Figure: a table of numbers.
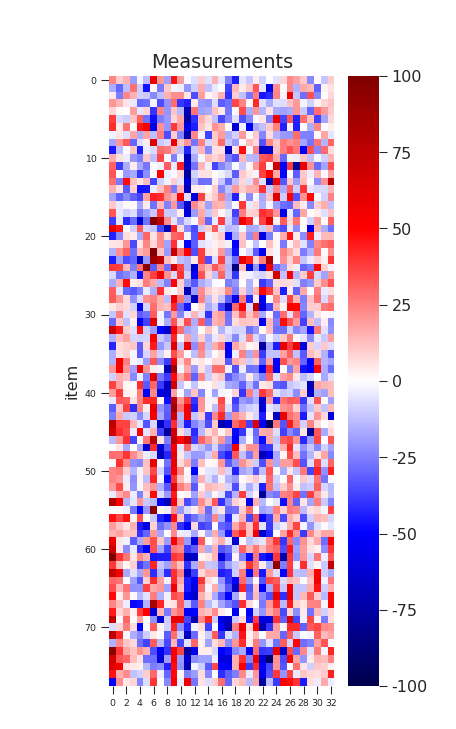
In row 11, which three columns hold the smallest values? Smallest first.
27, 11, 25
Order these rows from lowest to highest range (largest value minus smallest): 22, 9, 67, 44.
9, 67, 22, 44
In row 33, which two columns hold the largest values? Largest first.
6, 9
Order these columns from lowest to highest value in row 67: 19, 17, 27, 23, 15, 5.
17, 5, 15, 27, 23, 19
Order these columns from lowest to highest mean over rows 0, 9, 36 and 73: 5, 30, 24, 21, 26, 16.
16, 5, 24, 30, 21, 26
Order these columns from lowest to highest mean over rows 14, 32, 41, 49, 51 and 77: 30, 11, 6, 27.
11, 27, 30, 6
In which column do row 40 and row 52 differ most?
22
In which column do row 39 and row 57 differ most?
4
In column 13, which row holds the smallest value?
57
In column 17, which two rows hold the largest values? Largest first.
27, 45
